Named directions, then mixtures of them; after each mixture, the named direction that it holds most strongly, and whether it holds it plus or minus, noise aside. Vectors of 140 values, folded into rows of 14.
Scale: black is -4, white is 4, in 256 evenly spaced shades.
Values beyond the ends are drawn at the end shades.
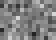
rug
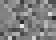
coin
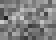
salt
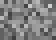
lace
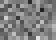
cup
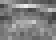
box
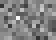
cup, minus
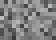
lace, plus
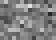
coin, minus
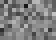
lace, plus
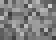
lace, plus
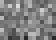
rug, minus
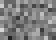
rug, minus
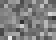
coin, plus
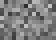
lace, plus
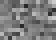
coin, minus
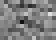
coin, plus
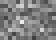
coin, minus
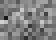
salt, plus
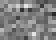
rug, minus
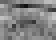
box, minus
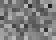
lace, minus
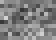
salt, minus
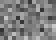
cup, plus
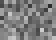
lace, minus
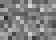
cup, minus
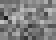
salt, plus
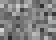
rug, minus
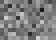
cup, plus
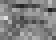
box, minus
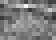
box, plus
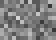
cup, minus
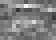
box, plus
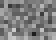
rug, plus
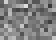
lace, minus
